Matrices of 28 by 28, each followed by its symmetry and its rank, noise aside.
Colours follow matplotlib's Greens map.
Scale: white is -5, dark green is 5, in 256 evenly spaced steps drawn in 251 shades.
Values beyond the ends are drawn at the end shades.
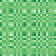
symmetric, rank one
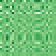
no symmetry, rank two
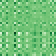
no symmetry, rank one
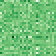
no symmetry, rank three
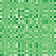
no symmetry, rank two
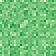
symmetric, rank three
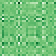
antisymmetric, rank two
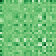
symmetric, rank two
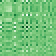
symmetric, rank two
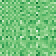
no symmetry, rank two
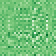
no symmetry, rank three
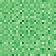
symmetric, rank three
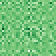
no symmetry, rank two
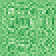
no symmetry, rank three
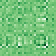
symmetric, rank two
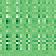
no symmetry, rank one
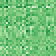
no symmetry, rank three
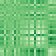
symmetric, rank one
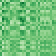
no symmetry, rank two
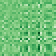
no symmetry, rank two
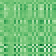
no symmetry, rank one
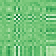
symmetric, rank one
